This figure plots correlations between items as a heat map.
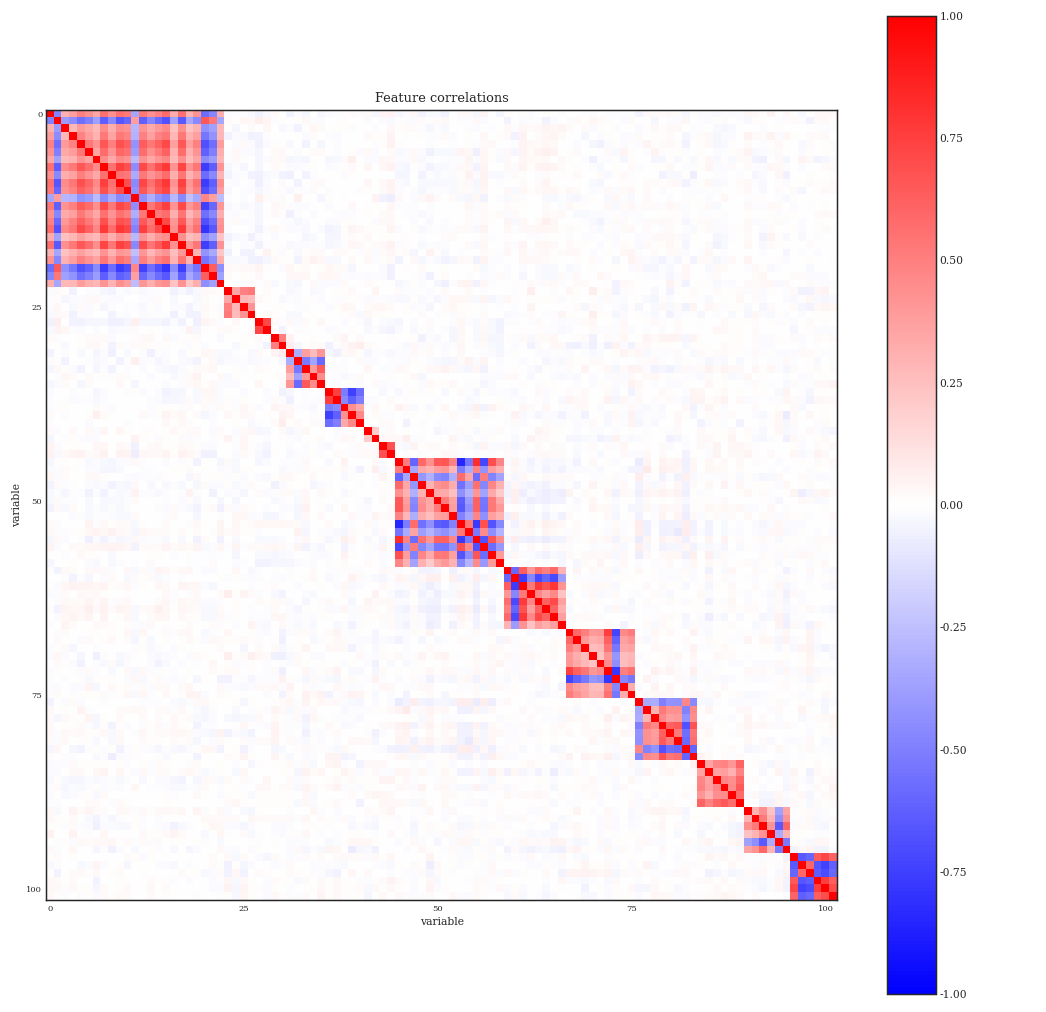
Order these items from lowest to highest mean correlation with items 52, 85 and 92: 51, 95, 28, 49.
28, 49, 51, 95
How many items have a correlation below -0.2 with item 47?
10
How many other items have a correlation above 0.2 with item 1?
3
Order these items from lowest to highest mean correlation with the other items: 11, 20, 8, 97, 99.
20, 11, 97, 99, 8
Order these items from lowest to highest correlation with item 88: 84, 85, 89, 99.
99, 85, 84, 89
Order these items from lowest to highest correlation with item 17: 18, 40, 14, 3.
40, 18, 3, 14
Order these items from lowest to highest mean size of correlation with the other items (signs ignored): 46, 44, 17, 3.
44, 46, 3, 17
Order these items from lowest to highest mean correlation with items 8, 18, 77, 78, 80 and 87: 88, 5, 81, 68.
68, 88, 5, 81
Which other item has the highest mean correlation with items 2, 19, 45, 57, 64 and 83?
55
